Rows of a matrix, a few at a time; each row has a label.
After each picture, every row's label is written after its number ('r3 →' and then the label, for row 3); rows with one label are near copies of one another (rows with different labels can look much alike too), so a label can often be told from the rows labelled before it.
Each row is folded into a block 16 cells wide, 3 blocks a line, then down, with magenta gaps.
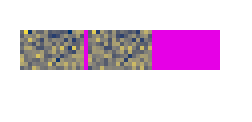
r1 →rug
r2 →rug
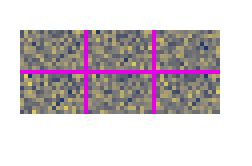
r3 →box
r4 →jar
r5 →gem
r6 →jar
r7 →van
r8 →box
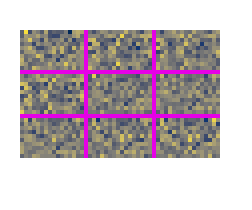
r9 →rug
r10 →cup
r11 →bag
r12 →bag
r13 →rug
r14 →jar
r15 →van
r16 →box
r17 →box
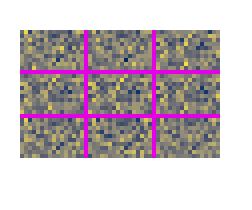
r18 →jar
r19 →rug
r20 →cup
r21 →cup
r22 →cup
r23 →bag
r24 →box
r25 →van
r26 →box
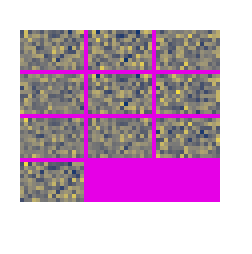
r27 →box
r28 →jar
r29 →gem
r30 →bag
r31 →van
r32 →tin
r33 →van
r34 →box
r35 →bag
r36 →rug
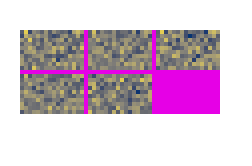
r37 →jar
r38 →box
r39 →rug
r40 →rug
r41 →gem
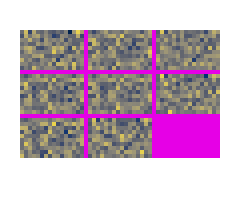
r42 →van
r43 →bag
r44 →rug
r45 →bag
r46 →bag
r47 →jar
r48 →gem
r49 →van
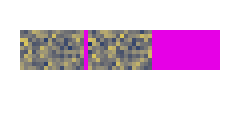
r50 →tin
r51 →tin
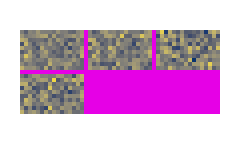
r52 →bag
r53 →tin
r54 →van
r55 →gem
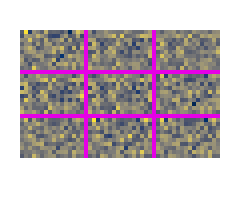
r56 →jar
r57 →bag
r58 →bag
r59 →bag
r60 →bag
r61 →rug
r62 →van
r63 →van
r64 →van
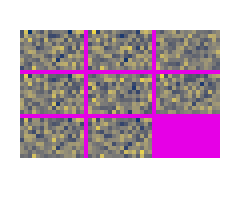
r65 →jar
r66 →jar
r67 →cup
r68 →jar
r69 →tin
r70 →rug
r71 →box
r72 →van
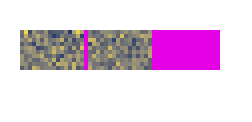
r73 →van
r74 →tin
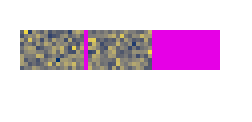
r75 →rug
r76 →bag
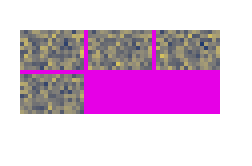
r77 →tin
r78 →gem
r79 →gem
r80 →cup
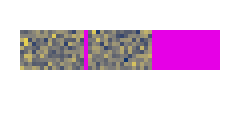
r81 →gem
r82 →rug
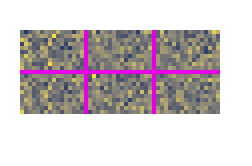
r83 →cup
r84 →jar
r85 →box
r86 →gem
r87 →rug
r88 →gem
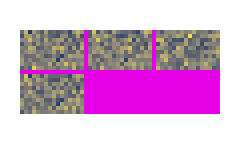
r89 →jar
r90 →jar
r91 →cup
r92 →jar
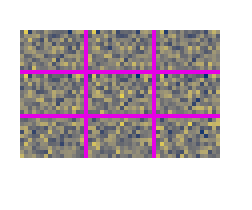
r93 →jar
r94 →rug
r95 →van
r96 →van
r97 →box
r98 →jar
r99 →bag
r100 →cup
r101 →gem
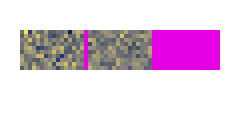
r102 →van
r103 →cup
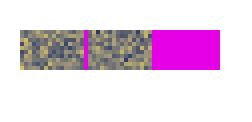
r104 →bag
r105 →van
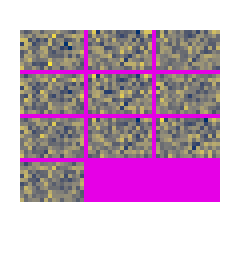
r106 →cup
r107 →van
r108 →box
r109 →bag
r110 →van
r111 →tin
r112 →tin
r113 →jar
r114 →jar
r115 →bag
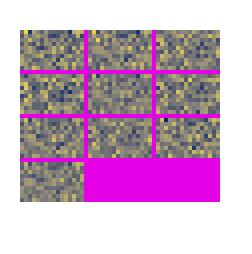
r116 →van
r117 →jar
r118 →bag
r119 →bag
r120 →jar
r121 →tin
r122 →van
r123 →bag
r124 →jar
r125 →van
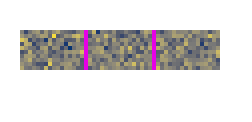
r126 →cup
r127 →jar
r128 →bag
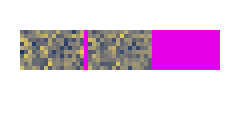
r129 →bag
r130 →cup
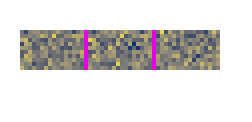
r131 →cup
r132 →cup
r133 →rug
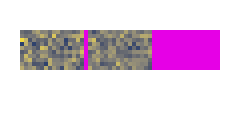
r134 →tin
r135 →cup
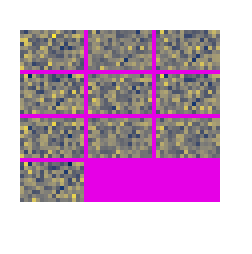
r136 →cup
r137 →rug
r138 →rug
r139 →van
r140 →gem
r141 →rug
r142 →gem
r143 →cup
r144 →gem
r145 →jar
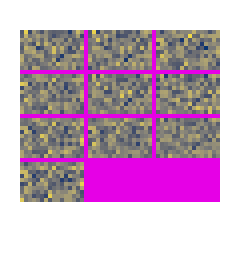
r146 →box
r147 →rug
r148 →cup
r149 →tin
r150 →box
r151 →van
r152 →tin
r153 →bag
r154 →jar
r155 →bag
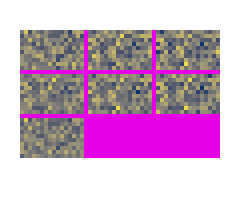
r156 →van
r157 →gem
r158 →bag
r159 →cup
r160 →gem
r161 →cup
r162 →rug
